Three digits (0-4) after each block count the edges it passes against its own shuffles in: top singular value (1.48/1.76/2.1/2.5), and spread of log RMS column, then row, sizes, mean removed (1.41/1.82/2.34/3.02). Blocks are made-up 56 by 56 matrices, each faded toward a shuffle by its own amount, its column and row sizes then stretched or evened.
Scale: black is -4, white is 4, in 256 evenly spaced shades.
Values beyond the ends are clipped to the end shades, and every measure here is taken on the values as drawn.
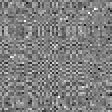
4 2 2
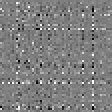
3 3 3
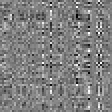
4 4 2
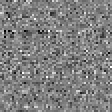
2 0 3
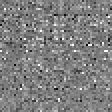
1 0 3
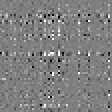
3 3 3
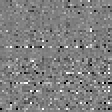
2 1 3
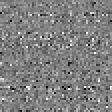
0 1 3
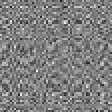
4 2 3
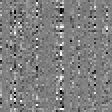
2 4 0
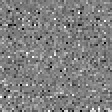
0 0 2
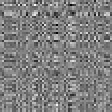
4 3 4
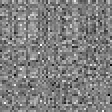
3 0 1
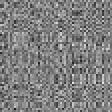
4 4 1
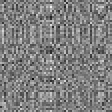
4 3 1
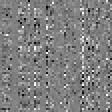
3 4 0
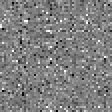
1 2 1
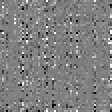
1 4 2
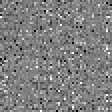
1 3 0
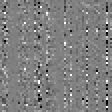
2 4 0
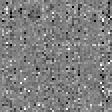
0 3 1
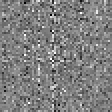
2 3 0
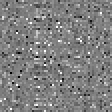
2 1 0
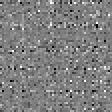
0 2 3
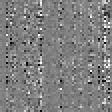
0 4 1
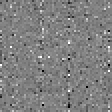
1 2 0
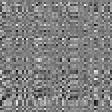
4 4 4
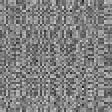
4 2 1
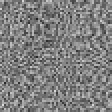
3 0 0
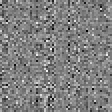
3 3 0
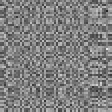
4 2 2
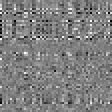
4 2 4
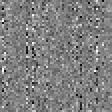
1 3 0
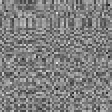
4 0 1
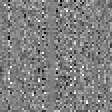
1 4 0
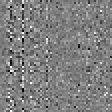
3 3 0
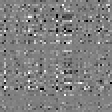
3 2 4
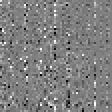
1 4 1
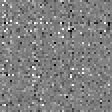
0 2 2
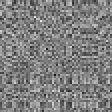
4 1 2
